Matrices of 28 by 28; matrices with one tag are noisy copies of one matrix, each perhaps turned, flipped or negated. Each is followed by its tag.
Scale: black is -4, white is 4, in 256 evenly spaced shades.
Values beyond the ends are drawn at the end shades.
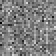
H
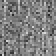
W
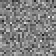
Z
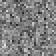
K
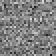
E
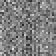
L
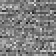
W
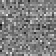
L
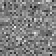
E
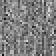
W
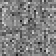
K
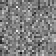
Z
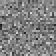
L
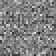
Z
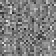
E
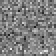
K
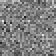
Z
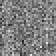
H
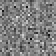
E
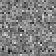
K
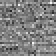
W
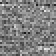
W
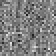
E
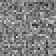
K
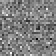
L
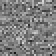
E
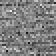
W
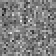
K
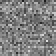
H
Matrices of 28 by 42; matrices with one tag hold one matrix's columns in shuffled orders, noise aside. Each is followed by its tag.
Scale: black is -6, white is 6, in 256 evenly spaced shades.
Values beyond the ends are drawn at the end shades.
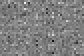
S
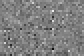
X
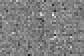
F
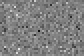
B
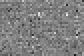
F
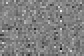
X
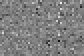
S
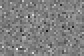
B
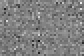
S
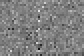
X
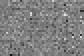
F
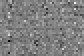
S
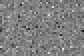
B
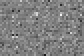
F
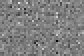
S
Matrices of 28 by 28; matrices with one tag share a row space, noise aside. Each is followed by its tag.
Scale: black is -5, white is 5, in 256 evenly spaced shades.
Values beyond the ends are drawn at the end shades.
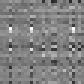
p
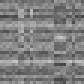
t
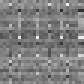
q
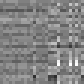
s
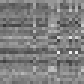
s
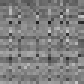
q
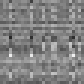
p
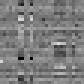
t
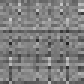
q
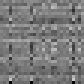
p
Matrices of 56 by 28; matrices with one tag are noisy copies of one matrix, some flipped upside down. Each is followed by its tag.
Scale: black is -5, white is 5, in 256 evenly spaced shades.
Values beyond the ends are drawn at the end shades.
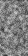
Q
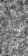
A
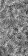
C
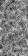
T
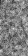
T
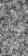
A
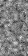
Q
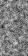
Q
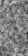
C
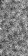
T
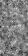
A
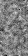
Q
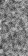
T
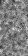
T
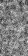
A
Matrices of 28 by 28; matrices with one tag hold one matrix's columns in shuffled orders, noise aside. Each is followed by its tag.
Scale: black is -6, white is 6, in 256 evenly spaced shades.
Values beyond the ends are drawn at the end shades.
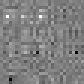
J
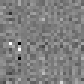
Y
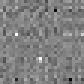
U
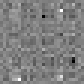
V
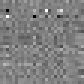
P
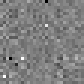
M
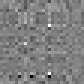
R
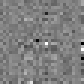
Y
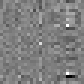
R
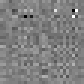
P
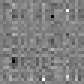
V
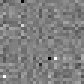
M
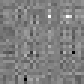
J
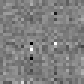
Y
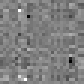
V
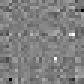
U
